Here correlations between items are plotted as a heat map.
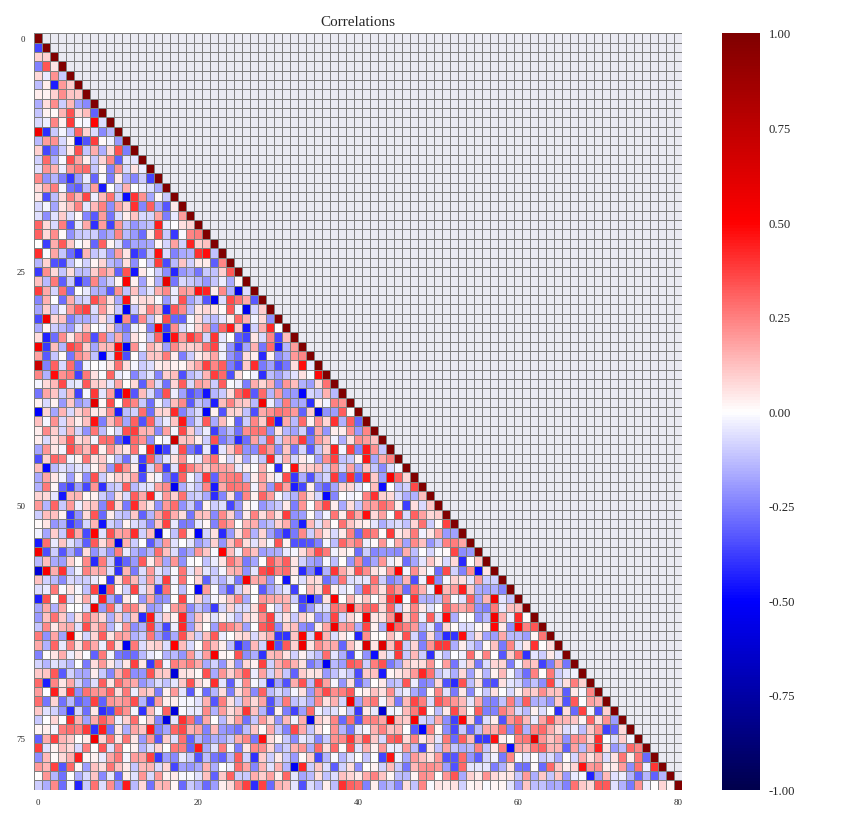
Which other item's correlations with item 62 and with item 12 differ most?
57
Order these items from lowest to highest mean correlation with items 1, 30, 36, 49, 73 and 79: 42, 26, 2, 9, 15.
15, 26, 9, 2, 42
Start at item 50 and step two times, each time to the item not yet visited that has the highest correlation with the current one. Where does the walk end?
53
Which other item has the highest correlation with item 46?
32
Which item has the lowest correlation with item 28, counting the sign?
22
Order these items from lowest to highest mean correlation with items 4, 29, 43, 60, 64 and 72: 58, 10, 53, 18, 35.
10, 58, 35, 53, 18
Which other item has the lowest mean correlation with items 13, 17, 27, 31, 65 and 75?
72
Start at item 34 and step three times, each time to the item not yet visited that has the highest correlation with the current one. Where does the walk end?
35
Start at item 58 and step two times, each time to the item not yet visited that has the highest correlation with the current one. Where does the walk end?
16
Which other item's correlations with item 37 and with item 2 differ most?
78
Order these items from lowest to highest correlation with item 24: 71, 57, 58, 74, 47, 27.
74, 27, 58, 71, 57, 47
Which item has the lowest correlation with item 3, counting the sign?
49
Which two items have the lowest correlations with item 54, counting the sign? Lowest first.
10, 0
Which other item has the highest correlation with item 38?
11
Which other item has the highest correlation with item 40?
17
